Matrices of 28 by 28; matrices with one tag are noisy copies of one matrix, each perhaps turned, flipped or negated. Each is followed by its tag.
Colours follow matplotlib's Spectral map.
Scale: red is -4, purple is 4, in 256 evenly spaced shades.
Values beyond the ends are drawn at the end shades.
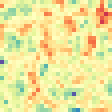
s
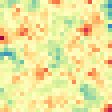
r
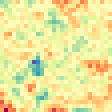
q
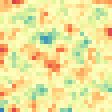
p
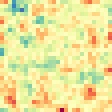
s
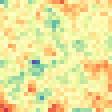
q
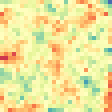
r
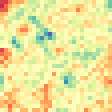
q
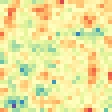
s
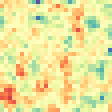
s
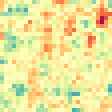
s
